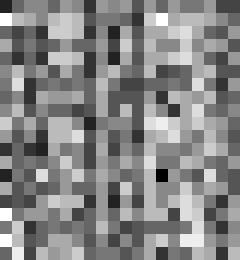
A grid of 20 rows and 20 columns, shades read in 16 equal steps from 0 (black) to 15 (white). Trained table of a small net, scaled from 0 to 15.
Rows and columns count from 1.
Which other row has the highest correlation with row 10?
2
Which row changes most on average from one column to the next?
14
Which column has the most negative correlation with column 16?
10
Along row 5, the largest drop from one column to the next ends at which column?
8
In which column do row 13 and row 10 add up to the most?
13
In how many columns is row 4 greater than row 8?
8
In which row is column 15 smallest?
9
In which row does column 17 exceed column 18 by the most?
17
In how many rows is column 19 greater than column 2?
7
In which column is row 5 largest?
16
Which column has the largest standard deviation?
1
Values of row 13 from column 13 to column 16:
13 7 7 11
